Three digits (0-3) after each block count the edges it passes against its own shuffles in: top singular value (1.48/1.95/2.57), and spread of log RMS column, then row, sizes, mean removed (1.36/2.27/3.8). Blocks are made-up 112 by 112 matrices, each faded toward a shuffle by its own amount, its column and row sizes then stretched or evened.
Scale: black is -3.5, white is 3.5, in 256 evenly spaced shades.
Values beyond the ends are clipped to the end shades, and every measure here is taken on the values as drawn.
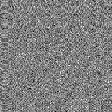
3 0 0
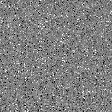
1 1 0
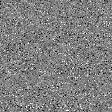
1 0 1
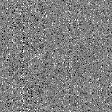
2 2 0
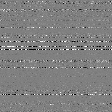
3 0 3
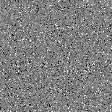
0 1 1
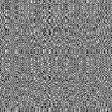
3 2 0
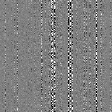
3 3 0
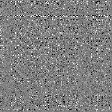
2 2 2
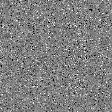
0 1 1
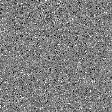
0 1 1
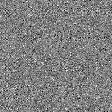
2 0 1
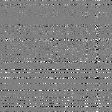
2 2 3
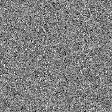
0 1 0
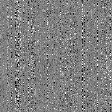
0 3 0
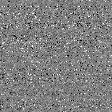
0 0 2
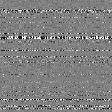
3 0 3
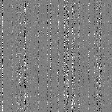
1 3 1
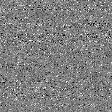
1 0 2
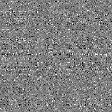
2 1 2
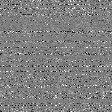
0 0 3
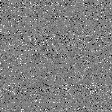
0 1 2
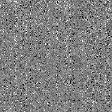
1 2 1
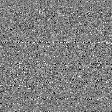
0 0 2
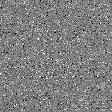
1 0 1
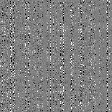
2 3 0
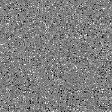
2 1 1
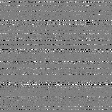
2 1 3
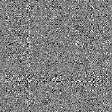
1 2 2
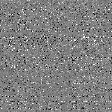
0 1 2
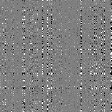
3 3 2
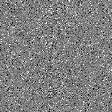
2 1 0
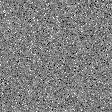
0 0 0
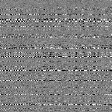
3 1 3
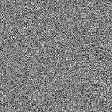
2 1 0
